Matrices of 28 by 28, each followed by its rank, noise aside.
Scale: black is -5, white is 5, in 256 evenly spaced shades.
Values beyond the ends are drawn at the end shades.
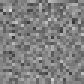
eight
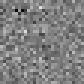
eight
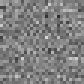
seven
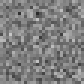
eight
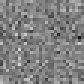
six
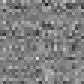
six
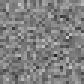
eight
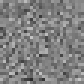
seven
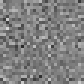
eight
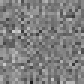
eight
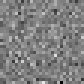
seven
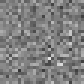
six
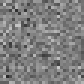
eight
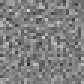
eight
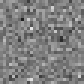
eight
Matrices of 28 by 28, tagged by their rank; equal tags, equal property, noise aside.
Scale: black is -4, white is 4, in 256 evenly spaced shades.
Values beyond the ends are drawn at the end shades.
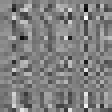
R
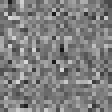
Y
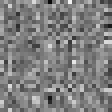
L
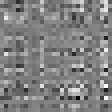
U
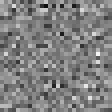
Y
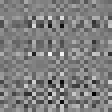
R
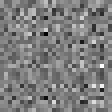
L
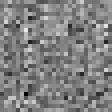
Y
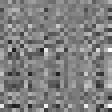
U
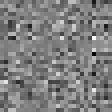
L
